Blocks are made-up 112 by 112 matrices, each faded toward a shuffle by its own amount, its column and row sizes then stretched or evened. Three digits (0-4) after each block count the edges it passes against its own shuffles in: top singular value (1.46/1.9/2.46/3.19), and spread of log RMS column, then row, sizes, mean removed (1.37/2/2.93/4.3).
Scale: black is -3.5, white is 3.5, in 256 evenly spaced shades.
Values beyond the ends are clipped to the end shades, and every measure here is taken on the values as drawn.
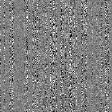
0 4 0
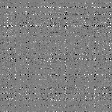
1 2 3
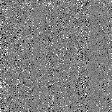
0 3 1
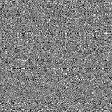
2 0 2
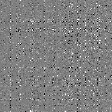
2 3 2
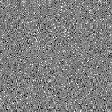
3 0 0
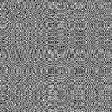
4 2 0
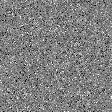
0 0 0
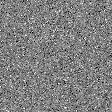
0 0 0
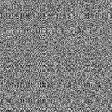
3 1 2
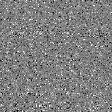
2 0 2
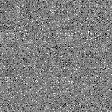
2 0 1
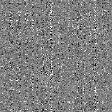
1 3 2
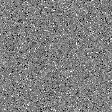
0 1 0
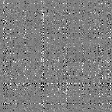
2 3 3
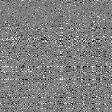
3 1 3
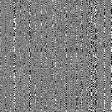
3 4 0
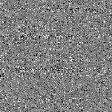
2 1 2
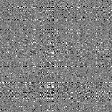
3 2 3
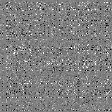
1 2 3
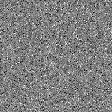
2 0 0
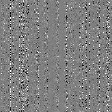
2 4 0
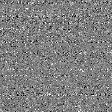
1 1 3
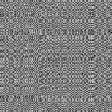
4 3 0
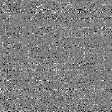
1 2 3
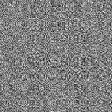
3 1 1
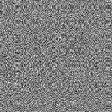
3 1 0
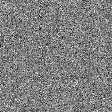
0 1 0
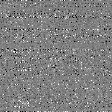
0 1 3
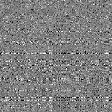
3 0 3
